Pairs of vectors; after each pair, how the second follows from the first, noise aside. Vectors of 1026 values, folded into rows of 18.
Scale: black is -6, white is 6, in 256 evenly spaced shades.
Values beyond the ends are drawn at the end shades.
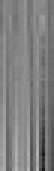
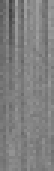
reversed, shrunk.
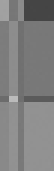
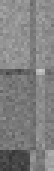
reversed.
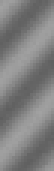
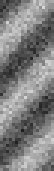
negated, scaled up.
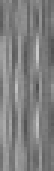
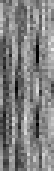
negated, scaled up.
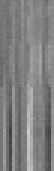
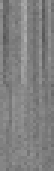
reversed, shrunk.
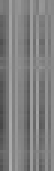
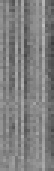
reversed.
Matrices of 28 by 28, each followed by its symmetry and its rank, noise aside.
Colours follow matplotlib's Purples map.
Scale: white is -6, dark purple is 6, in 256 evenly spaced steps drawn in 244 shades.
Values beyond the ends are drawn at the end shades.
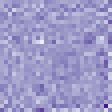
symmetric, rank three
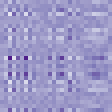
no symmetry, rank one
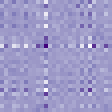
symmetric, rank one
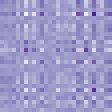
no symmetry, rank one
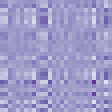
no symmetry, rank one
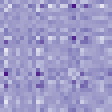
symmetric, rank two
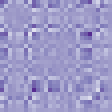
symmetric, rank two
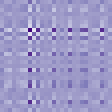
symmetric, rank one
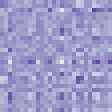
symmetric, rank two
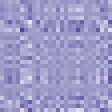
antisymmetric, rank two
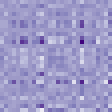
no symmetry, rank two
